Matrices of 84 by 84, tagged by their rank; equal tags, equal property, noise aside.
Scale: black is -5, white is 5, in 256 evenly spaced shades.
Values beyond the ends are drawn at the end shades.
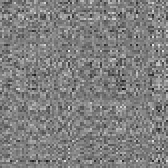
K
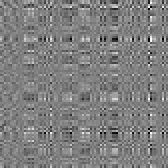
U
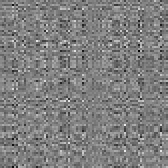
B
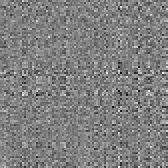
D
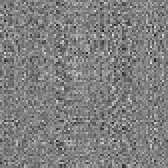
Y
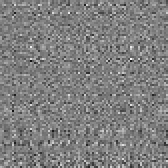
K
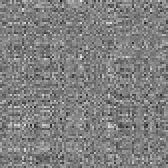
K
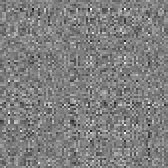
Y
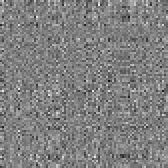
K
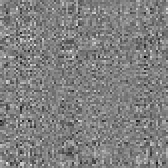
K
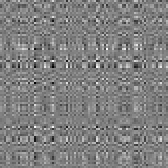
U
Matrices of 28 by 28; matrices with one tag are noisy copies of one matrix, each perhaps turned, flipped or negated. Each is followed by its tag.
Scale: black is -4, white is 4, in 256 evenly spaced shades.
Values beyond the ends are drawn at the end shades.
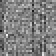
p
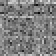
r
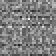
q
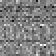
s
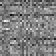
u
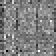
r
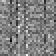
q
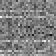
u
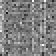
p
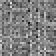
q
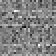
q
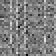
q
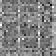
r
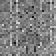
u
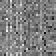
s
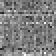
p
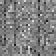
u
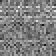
s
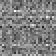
q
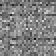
u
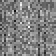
u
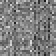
s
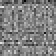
p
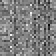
s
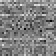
u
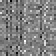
s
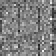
r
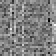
p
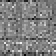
r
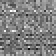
s
